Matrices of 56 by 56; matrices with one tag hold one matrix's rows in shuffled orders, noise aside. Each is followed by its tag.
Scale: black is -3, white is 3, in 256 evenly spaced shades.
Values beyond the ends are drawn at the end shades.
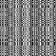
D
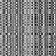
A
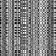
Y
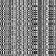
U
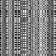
Y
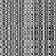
A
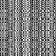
D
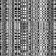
Y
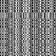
D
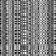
Y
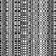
Y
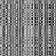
A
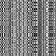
U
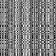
D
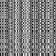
D
